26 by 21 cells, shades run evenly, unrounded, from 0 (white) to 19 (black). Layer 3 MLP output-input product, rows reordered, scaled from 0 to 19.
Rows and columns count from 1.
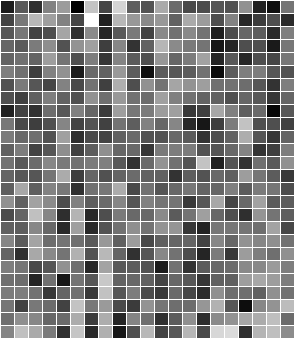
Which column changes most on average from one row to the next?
18
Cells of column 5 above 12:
8
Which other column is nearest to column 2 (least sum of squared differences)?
17
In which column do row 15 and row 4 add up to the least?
9
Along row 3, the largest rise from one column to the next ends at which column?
6
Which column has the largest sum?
15
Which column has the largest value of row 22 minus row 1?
5
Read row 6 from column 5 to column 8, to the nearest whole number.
8 17 11 12
